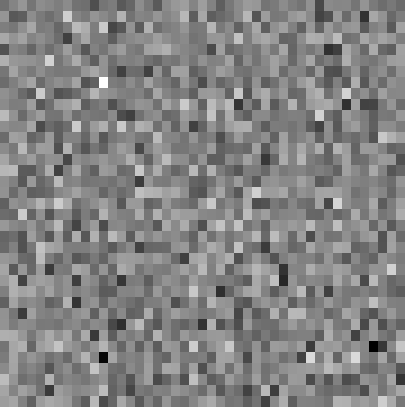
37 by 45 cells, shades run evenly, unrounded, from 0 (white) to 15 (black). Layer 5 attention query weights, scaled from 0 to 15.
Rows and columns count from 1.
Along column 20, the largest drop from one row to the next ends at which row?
29
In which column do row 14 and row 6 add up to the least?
6
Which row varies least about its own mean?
1
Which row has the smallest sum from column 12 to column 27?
20
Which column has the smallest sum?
24
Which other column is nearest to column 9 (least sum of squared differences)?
17
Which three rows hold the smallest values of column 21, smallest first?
10, 2, 21
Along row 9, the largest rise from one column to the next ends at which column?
28
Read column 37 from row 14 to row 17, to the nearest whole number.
9 9 8 9
